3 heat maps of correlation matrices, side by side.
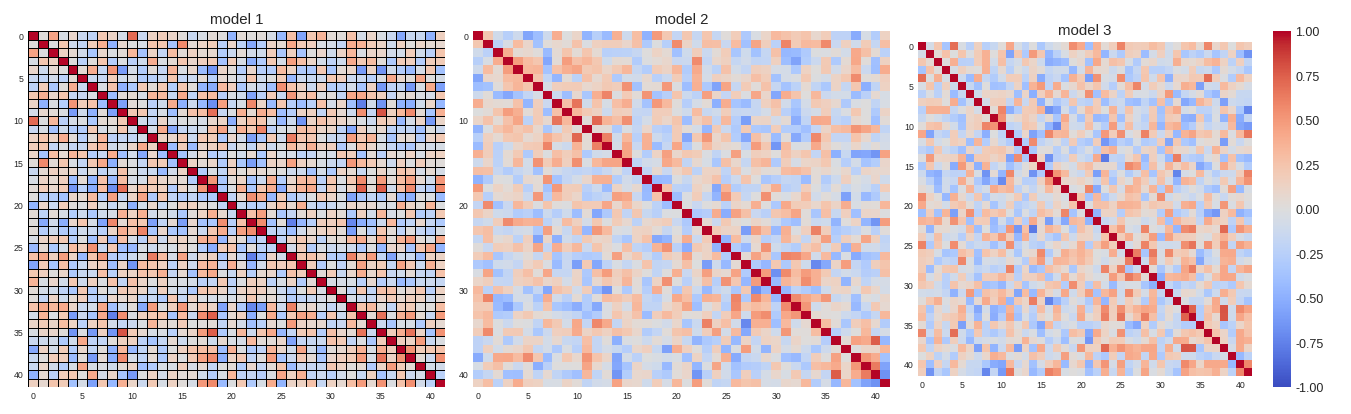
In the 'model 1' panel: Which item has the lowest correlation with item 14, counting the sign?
11
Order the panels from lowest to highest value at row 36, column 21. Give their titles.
model 3, model 2, model 1
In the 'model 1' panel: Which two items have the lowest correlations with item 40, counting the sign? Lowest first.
10, 0
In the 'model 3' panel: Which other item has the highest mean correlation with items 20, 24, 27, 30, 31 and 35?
26
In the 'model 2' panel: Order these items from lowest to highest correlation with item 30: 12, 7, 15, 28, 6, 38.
28, 7, 12, 15, 6, 38
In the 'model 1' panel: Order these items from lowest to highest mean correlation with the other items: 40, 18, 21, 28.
40, 21, 28, 18
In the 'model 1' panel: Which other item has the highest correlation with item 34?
26
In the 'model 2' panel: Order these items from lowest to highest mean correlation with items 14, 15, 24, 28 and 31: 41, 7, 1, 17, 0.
17, 0, 41, 7, 1
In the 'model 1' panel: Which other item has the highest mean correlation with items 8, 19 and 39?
22
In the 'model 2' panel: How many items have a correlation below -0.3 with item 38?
8
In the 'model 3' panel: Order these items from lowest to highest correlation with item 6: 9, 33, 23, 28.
33, 28, 9, 23
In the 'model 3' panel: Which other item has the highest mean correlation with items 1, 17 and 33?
5
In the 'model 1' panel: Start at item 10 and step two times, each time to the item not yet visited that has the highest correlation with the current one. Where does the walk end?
2
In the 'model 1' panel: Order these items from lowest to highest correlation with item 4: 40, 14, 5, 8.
5, 40, 14, 8
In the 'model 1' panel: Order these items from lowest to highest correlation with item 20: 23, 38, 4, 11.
23, 11, 4, 38
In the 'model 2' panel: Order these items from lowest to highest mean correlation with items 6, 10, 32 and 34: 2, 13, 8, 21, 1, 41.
21, 2, 41, 1, 8, 13
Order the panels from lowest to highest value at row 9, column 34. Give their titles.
model 3, model 1, model 2
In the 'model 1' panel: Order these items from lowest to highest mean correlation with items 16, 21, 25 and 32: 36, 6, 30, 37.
30, 36, 6, 37
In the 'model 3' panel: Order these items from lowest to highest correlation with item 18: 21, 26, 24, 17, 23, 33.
33, 23, 17, 24, 26, 21
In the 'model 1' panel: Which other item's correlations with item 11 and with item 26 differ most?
32
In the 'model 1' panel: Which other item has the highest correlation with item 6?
25
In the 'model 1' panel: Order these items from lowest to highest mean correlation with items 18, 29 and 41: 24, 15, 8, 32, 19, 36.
8, 19, 36, 15, 32, 24
